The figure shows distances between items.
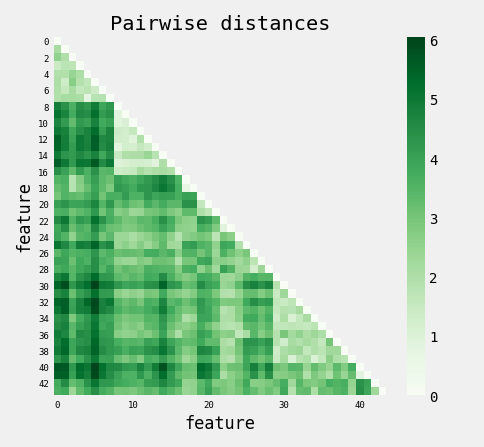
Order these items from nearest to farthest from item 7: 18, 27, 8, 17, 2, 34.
2, 18, 17, 27, 34, 8
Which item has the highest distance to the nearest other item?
42
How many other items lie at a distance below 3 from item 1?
7
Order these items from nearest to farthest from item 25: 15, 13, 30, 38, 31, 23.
15, 13, 31, 23, 38, 30
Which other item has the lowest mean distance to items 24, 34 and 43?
31
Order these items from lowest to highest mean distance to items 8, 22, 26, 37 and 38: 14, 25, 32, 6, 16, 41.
16, 32, 41, 25, 14, 6
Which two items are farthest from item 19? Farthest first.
40, 41
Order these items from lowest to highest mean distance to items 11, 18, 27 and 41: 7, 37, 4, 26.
26, 37, 7, 4
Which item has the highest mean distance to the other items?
5
